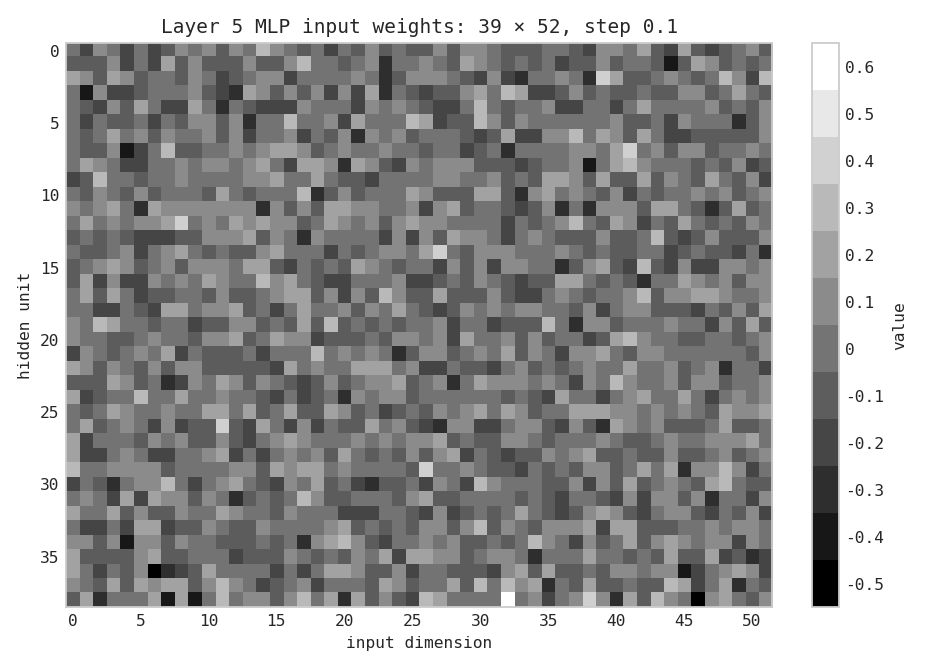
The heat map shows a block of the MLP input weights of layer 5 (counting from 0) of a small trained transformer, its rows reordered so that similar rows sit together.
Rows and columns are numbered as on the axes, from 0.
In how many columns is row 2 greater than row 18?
25
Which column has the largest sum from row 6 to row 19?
3
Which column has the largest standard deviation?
32
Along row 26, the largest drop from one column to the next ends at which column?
12
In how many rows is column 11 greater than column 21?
17
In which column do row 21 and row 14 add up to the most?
27
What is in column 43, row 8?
0
